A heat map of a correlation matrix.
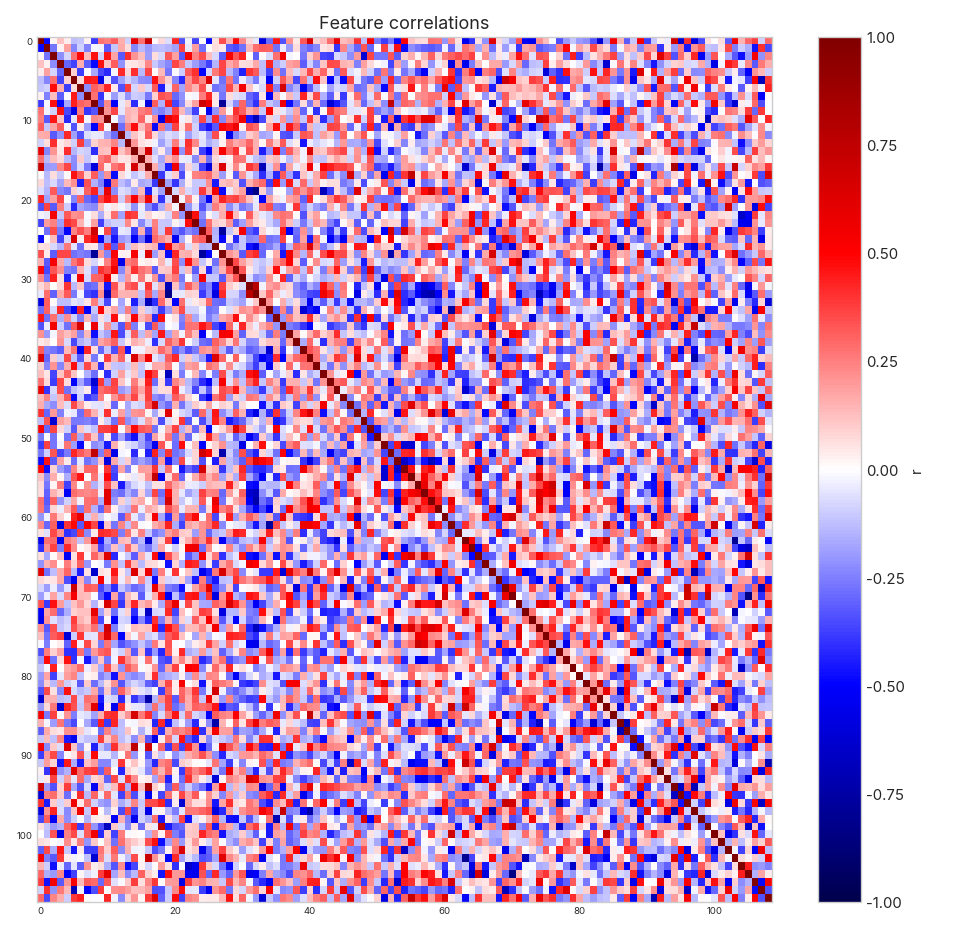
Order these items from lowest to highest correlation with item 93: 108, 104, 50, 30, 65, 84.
50, 65, 104, 108, 84, 30
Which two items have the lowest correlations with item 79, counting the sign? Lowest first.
104, 86
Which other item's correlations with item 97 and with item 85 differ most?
40
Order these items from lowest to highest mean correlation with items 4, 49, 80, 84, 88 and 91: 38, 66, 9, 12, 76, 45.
76, 9, 66, 38, 45, 12
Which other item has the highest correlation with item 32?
31
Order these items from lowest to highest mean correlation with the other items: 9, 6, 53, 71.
53, 9, 6, 71
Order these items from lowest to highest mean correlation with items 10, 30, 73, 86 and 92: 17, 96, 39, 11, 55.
39, 11, 96, 17, 55
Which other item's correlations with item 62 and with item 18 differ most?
99
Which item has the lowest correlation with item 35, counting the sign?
98
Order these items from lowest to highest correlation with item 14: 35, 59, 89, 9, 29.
9, 59, 29, 35, 89
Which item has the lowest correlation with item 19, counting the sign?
32
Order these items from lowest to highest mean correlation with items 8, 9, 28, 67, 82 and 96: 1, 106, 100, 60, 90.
1, 90, 100, 60, 106
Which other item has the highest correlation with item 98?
48
